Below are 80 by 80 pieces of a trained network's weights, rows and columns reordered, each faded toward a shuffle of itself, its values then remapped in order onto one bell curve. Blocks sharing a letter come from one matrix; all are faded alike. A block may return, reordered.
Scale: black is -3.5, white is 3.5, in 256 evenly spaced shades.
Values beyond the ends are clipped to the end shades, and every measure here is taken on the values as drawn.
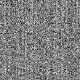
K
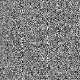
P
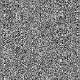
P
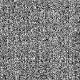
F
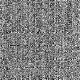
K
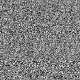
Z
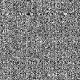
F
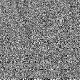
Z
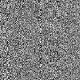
P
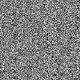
P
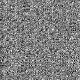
F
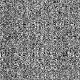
K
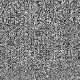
F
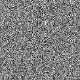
P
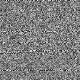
Z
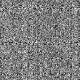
F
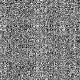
K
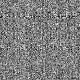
F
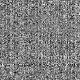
K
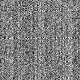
K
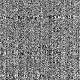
K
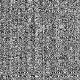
K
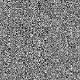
P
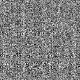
F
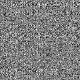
F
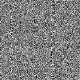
P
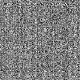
F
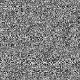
Z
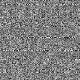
Z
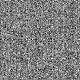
F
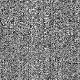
F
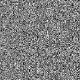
P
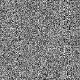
P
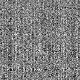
K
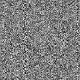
P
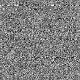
Z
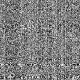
K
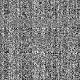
K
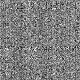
F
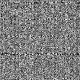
F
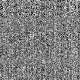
K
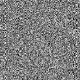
P
